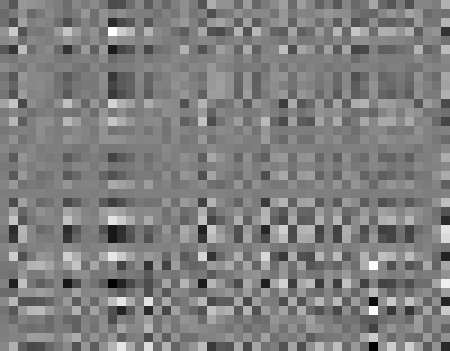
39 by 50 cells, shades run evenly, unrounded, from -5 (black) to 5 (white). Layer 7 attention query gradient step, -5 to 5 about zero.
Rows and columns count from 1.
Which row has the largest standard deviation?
32
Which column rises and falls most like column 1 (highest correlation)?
40
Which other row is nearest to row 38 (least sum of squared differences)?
33
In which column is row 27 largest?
50
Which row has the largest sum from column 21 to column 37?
6
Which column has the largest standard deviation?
13
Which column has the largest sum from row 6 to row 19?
25
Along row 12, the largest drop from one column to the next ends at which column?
3
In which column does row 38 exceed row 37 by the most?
42
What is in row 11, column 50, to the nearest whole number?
2
